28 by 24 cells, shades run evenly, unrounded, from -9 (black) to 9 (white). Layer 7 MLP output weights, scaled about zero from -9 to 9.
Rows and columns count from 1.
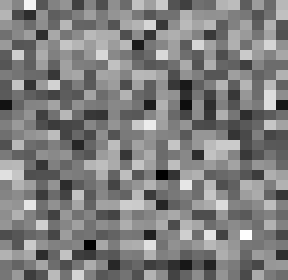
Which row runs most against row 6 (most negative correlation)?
21
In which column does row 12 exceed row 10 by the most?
6
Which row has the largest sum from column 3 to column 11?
5
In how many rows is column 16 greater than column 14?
13
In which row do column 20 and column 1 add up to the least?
11
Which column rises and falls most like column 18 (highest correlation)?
16
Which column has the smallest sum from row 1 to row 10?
3
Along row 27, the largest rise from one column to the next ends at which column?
19
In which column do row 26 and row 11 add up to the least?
24
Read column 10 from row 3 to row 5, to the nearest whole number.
-3 3 2
